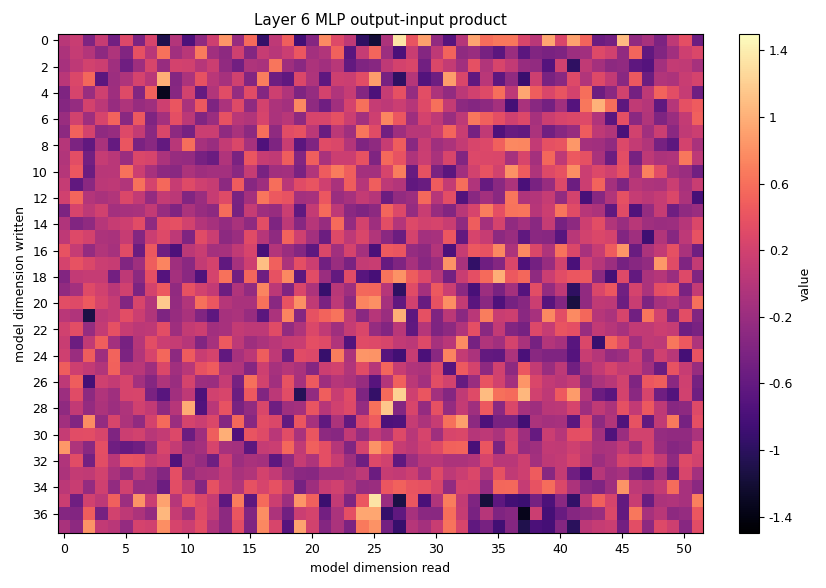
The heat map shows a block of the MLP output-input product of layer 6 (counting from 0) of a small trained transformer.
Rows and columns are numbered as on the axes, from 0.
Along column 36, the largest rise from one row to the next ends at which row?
8
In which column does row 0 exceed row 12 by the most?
27
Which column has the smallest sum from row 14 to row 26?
41
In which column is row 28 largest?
26
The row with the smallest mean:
2
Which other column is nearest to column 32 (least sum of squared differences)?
12
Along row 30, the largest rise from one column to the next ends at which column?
15
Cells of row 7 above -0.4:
43
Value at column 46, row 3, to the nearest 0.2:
0.4
